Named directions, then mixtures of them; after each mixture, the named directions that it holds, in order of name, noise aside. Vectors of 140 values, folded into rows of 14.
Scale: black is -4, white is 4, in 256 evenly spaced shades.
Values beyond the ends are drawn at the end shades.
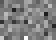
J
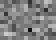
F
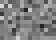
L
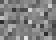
J, L.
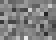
J, L.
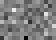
J.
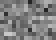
F.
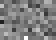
F, J, L.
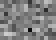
F.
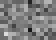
F.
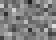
F, J, L.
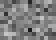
F.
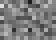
F, L.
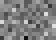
J.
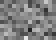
F, J.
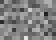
F, J, L.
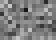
F, L.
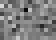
L.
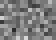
F, J, L.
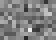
F, J, L.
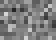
F, J, L.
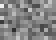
F, L.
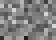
J, L.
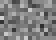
F, J, L.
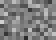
F, J, L.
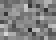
F.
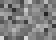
J, L.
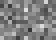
F, J, L.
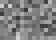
L.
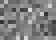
J, L.
